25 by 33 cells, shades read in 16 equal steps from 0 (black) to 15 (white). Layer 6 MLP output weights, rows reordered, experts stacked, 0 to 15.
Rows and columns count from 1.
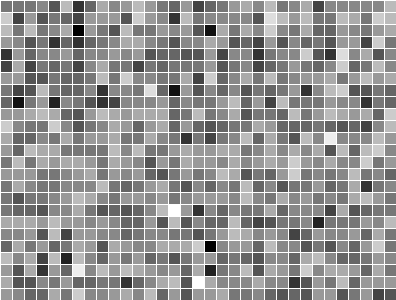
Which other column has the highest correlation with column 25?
16
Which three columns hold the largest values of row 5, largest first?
29, 26, 31
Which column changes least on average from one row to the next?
20
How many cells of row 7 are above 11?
2
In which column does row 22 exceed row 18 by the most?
17
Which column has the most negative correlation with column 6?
27
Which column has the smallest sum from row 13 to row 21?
28
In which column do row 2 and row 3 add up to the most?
23
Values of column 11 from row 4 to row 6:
10 8 7
